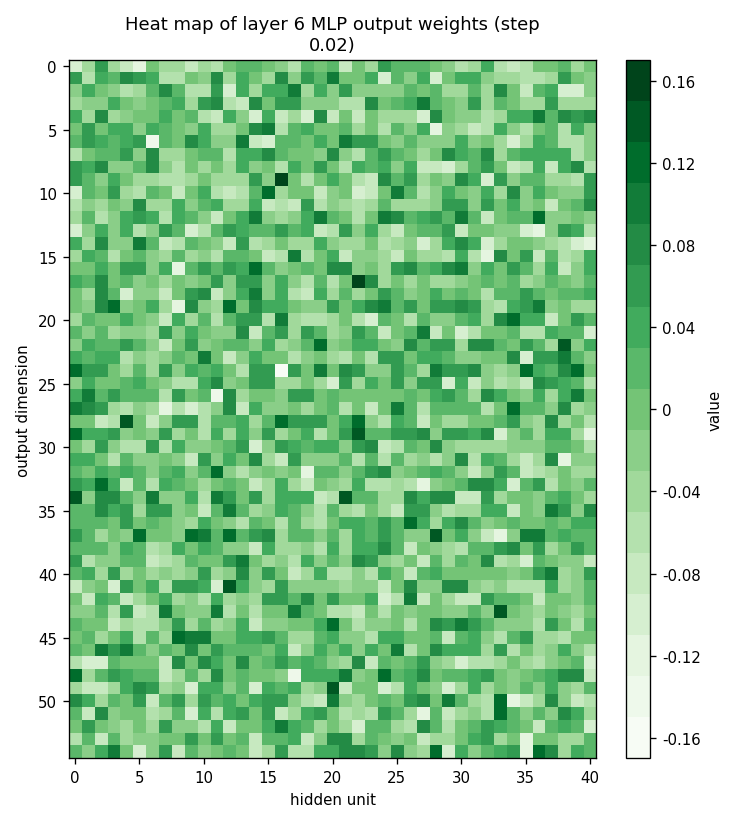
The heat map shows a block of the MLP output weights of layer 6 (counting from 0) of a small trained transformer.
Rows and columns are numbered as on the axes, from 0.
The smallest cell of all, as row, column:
24, 16
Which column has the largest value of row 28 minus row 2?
4
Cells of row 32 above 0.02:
8
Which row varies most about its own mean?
54
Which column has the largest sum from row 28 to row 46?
0
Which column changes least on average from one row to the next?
13
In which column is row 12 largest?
36
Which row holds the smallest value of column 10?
35
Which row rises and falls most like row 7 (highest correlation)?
10
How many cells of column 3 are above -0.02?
34
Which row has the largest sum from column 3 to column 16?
37
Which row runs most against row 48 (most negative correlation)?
15
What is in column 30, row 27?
0.02
